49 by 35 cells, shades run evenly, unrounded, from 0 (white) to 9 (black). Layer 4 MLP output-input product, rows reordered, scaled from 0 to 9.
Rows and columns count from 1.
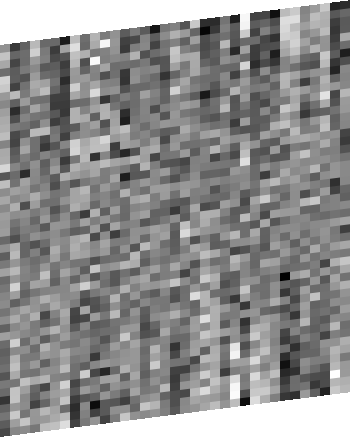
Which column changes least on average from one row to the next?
6
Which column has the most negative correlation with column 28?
30
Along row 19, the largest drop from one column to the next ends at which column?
25
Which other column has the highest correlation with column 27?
24
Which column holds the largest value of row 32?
19
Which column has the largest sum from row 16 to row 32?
18
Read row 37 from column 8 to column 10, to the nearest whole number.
6 4 6
